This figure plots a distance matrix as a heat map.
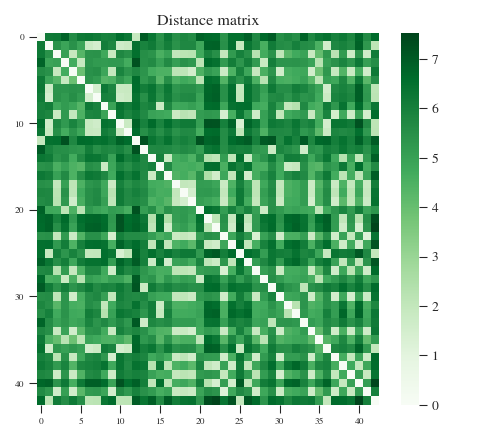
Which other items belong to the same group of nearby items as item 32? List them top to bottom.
8, 15, 31
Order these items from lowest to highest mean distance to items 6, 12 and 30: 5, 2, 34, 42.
34, 2, 42, 5
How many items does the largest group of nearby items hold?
13
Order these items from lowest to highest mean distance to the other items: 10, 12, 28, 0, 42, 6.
28, 6, 10, 42, 0, 12
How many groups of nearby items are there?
7
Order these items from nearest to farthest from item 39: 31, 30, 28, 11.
30, 31, 28, 11
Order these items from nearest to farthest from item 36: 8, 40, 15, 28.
28, 15, 8, 40
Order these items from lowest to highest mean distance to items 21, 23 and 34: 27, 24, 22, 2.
27, 2, 24, 22
